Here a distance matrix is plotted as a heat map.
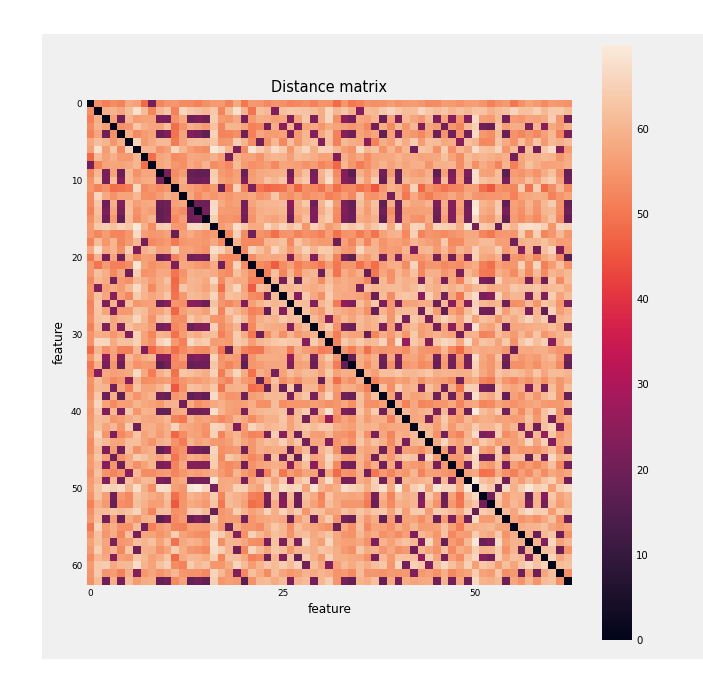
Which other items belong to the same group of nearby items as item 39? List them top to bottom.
12
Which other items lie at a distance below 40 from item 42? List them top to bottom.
6, 19, 56, 58, 61
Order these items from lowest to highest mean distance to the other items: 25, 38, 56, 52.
38, 52, 25, 56
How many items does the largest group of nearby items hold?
19
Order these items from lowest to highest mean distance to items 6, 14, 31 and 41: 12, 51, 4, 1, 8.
4, 12, 8, 51, 1
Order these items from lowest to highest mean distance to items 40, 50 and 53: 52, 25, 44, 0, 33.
33, 0, 44, 52, 25
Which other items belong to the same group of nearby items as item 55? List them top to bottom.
7, 18, 32
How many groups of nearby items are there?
11
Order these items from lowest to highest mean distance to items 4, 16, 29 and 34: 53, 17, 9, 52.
9, 53, 17, 52
